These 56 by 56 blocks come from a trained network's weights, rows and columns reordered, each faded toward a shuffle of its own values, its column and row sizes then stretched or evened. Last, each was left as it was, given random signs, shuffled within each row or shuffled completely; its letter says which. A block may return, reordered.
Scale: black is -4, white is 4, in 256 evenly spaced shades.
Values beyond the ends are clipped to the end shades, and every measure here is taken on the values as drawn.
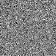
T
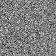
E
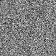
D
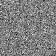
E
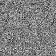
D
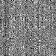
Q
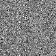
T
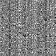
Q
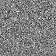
D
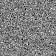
D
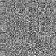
Q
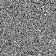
D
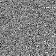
T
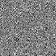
Q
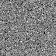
E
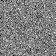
E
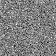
D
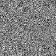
Q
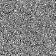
T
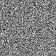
D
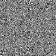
T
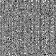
Q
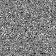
D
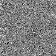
T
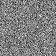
E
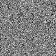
T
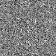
T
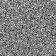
E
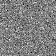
E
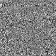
T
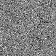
E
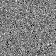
E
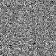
Q
